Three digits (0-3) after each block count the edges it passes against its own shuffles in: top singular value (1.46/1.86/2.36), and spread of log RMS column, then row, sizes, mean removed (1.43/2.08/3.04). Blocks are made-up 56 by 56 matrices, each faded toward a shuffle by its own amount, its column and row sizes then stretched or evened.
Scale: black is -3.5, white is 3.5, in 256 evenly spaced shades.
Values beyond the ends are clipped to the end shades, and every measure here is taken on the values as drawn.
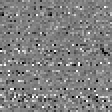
0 0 3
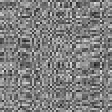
3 2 1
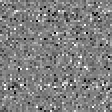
0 0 2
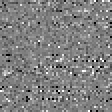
1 0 2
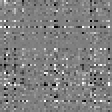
2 2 3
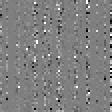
1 3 0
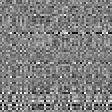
3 0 3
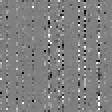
2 3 0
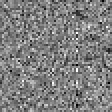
1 1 0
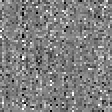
1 2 0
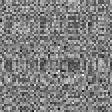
3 0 0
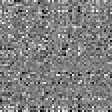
2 1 2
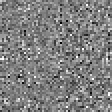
0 2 1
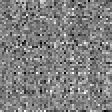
2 1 2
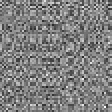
3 1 1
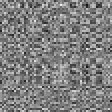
3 2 2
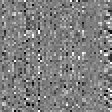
2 3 0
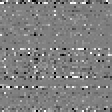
1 0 3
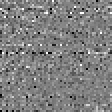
1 1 2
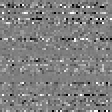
0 0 3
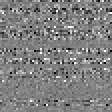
0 0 3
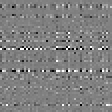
3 1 3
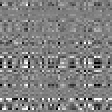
3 2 3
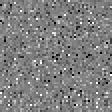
0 0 0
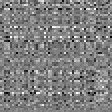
3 0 3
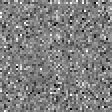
0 1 1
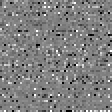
0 0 3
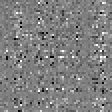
0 2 2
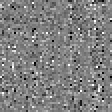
0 2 1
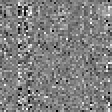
2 2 0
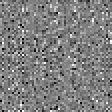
2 2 0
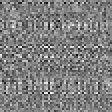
3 1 2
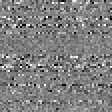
0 0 3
